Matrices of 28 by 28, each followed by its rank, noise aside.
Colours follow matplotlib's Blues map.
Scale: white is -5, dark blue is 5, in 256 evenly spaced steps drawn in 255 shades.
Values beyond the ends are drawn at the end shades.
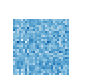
six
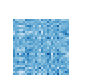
four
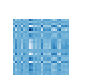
one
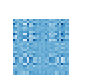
two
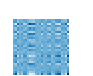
one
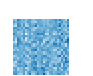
four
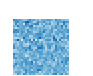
six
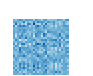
four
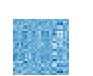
four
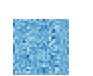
six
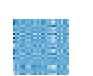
two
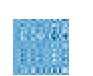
two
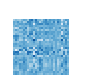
four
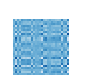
one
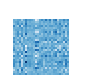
three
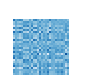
two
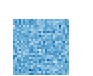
six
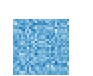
six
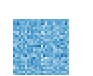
six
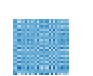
one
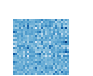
four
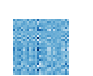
two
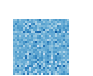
six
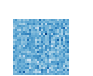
six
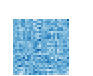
six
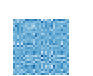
three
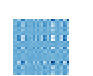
one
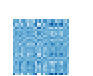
two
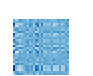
two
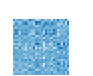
four
